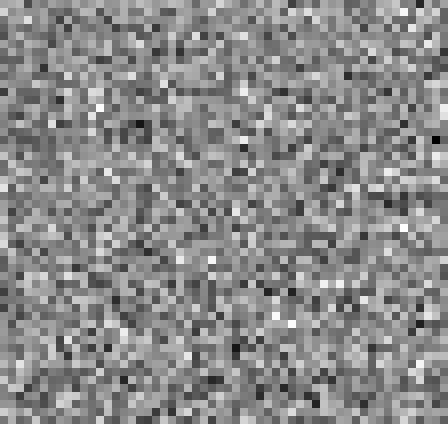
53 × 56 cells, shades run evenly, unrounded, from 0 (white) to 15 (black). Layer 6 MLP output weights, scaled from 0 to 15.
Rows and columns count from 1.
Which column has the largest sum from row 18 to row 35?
18
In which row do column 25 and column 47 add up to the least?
24
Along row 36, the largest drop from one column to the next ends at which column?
32
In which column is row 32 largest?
19
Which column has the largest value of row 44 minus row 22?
14
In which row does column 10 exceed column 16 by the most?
43
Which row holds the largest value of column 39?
50
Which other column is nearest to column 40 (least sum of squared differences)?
15
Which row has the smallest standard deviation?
34
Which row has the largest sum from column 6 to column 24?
16
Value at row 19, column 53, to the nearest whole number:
4
